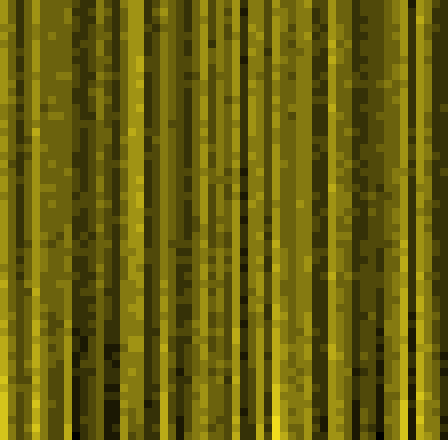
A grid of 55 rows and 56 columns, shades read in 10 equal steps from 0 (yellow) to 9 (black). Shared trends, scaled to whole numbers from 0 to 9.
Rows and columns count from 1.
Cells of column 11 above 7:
2
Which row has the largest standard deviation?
55
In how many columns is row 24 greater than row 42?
19
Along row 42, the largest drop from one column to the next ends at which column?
53
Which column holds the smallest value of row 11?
18
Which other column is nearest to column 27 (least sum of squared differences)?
47
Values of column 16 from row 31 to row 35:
4 4 5 5 5
